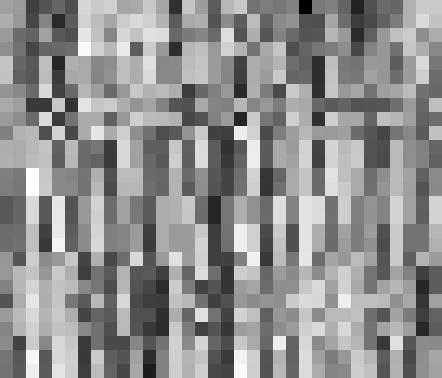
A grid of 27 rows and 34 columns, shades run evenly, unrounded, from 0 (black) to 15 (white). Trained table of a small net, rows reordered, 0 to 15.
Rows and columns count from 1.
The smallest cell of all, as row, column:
1, 24
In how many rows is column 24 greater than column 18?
21
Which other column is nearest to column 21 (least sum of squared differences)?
17
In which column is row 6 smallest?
25
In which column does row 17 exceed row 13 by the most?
19
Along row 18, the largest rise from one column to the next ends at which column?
5
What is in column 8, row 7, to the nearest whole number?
9
